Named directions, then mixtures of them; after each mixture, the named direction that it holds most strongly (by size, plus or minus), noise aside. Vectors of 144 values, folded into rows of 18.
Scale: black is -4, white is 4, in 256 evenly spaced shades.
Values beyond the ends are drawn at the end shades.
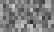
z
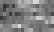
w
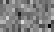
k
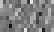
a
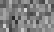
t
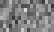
t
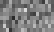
t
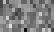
a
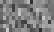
z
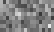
k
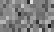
k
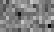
k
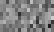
k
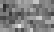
w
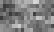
w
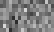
t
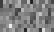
a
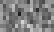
z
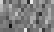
a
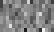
a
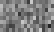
k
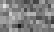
w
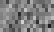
k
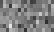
a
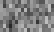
t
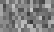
z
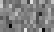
a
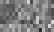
k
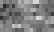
w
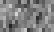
a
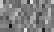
a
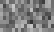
z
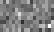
k
